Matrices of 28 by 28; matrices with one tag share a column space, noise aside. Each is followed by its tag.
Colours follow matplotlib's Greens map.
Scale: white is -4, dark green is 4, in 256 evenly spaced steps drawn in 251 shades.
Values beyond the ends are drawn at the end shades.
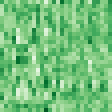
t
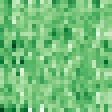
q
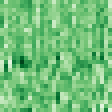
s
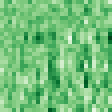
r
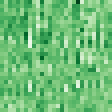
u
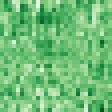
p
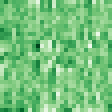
q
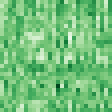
u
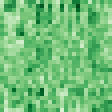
p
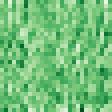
q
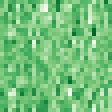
p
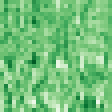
s
